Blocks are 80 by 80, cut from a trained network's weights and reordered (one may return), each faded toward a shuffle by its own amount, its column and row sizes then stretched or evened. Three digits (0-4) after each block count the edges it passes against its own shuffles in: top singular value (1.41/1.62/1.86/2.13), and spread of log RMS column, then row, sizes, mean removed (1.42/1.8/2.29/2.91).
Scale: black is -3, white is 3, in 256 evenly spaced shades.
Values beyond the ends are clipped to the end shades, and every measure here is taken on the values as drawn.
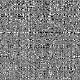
2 0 4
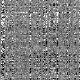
3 4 1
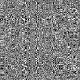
3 3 2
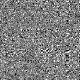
3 1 2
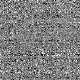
0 1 3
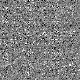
0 2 1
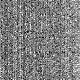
3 0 1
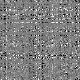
2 3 4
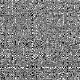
1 3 2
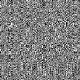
3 3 1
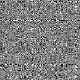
3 3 3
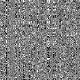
3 4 1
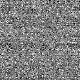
1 1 0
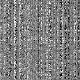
4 4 2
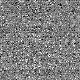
0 2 0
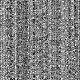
4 2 2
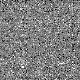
0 2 1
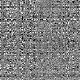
2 3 2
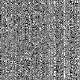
2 3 2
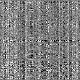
4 2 4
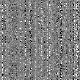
2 4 1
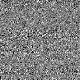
1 1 2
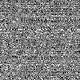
2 0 2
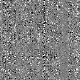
0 4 2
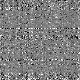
1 2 4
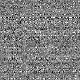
1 1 3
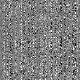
1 4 1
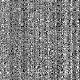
4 2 3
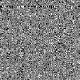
3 3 1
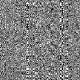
4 4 0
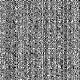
4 1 3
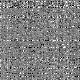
1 1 4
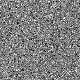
0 0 1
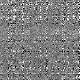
2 4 3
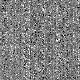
1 2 0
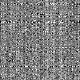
3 0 4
